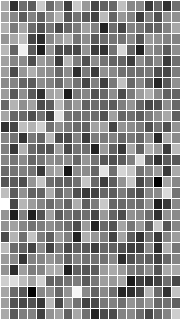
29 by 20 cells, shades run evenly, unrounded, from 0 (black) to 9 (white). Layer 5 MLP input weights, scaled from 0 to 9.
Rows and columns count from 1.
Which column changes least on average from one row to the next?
13
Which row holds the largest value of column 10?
17
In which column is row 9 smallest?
8
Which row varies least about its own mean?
24
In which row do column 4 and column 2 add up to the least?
20
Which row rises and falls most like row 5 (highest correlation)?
4
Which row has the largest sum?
16
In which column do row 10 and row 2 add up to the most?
7
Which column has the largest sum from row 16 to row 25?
1
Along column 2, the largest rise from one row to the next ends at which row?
26
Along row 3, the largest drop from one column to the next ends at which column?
12
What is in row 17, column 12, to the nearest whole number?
2
